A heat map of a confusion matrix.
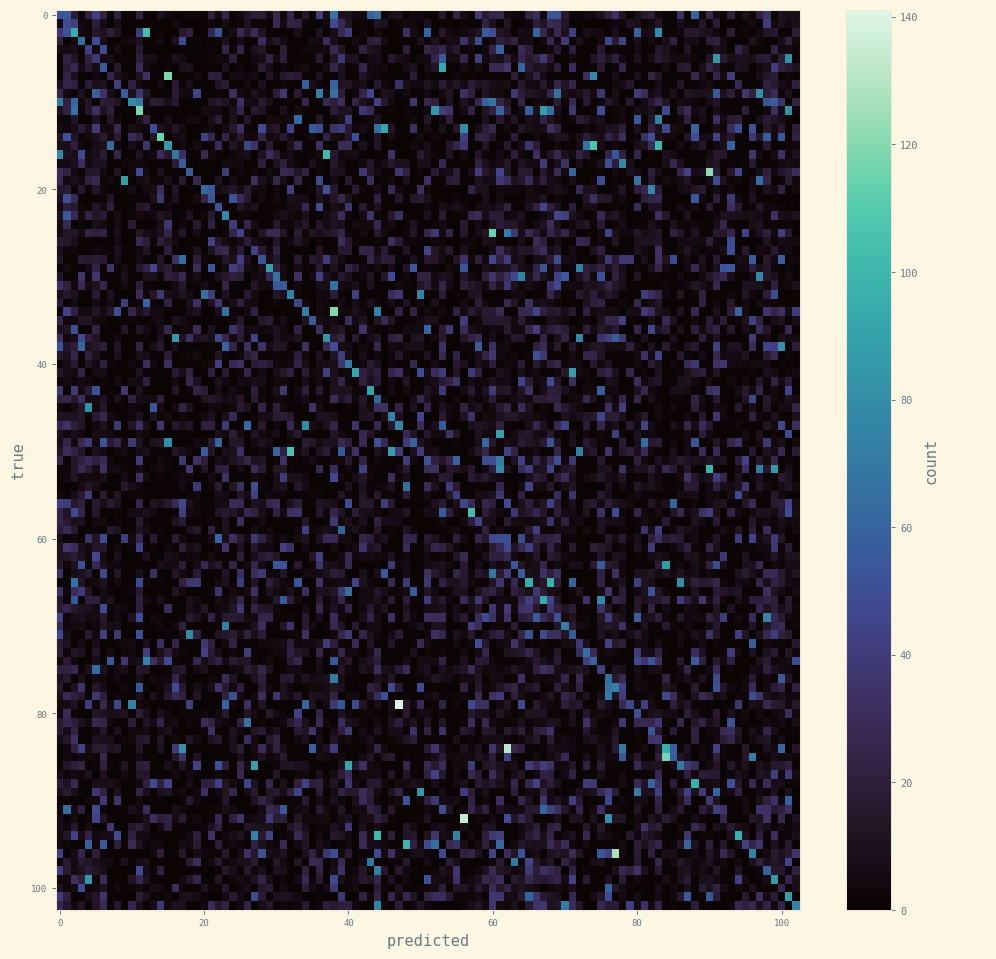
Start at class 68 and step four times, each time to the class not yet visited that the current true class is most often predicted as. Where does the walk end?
100
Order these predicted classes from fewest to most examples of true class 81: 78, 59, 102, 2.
102, 2, 59, 78
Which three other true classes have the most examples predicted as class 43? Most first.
97, 0, 9
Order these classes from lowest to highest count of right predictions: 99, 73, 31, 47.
31, 73, 47, 99
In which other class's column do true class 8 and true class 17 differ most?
78
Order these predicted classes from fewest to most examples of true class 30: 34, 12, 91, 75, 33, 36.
34, 12, 91, 33, 36, 75
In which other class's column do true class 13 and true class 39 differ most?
45
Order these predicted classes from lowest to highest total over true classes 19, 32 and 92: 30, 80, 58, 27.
58, 27, 30, 80
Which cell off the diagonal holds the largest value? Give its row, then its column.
79, 47
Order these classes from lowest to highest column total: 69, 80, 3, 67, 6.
3, 80, 6, 67, 69
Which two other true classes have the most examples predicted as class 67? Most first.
11, 91
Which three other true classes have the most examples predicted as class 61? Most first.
48, 52, 51
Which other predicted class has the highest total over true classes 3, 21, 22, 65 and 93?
68
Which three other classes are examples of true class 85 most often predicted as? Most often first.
84, 96, 78
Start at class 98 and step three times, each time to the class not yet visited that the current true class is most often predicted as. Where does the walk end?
77
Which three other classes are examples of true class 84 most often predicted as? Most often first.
62, 17, 78
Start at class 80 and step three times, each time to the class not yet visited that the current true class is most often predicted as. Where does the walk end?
83
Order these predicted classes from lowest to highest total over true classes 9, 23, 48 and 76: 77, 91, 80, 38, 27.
27, 80, 77, 91, 38
